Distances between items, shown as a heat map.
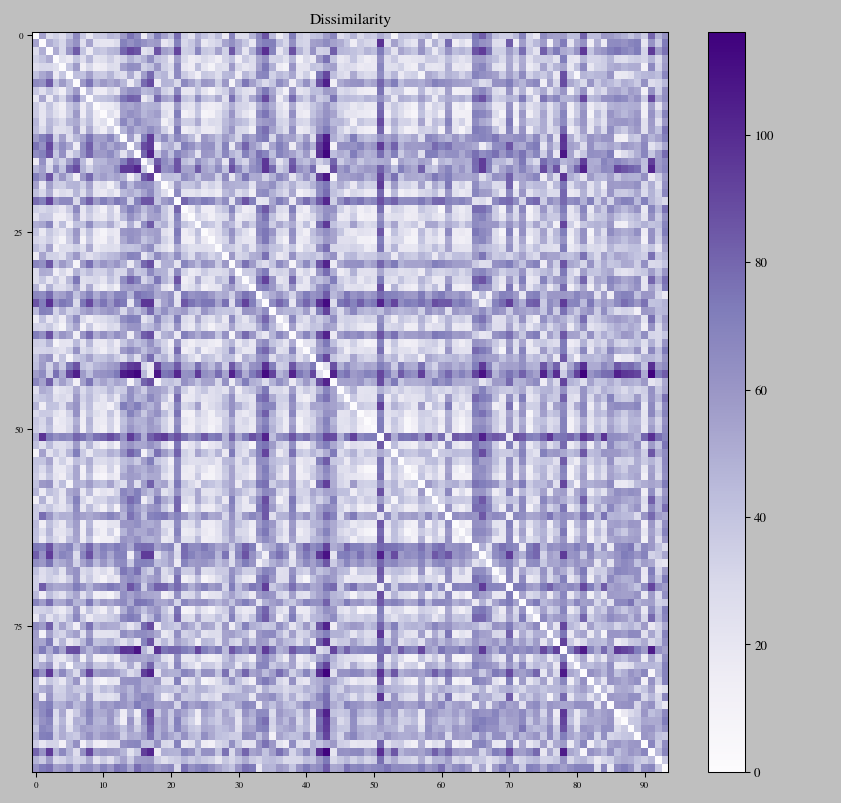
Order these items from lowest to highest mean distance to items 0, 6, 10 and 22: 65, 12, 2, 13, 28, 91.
12, 28, 2, 13, 91, 65
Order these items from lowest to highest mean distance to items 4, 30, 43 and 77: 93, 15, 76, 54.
54, 76, 15, 93
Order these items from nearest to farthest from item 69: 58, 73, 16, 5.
73, 58, 5, 16
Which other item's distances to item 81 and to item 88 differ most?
91
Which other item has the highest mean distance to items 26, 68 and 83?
51
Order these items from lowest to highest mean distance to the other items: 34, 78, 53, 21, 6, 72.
53, 6, 72, 21, 34, 78
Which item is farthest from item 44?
43
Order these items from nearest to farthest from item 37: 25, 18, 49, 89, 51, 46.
49, 25, 46, 89, 18, 51
